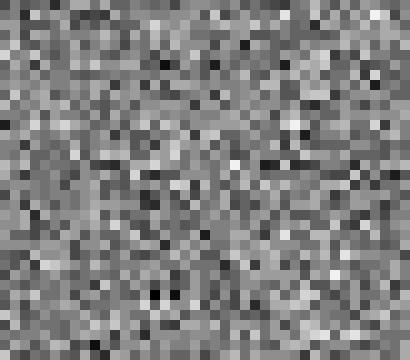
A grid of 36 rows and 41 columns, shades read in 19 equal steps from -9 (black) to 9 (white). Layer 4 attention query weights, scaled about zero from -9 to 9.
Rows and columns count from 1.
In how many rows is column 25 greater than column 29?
16
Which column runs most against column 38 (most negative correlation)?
19
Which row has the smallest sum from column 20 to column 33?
4
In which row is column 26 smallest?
31
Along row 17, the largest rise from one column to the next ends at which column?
29
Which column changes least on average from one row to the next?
13
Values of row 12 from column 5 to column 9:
-3 2 0 0 -2
